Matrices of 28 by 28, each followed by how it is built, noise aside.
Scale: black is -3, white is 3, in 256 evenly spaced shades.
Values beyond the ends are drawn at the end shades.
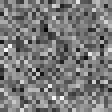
Toeplitz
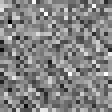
Toeplitz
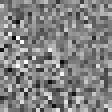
lower triangular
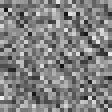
Toeplitz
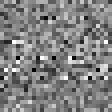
uneven rows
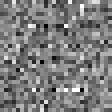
uneven rows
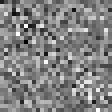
banded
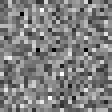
noise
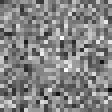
noise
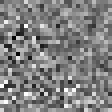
lower triangular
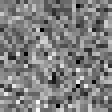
noise
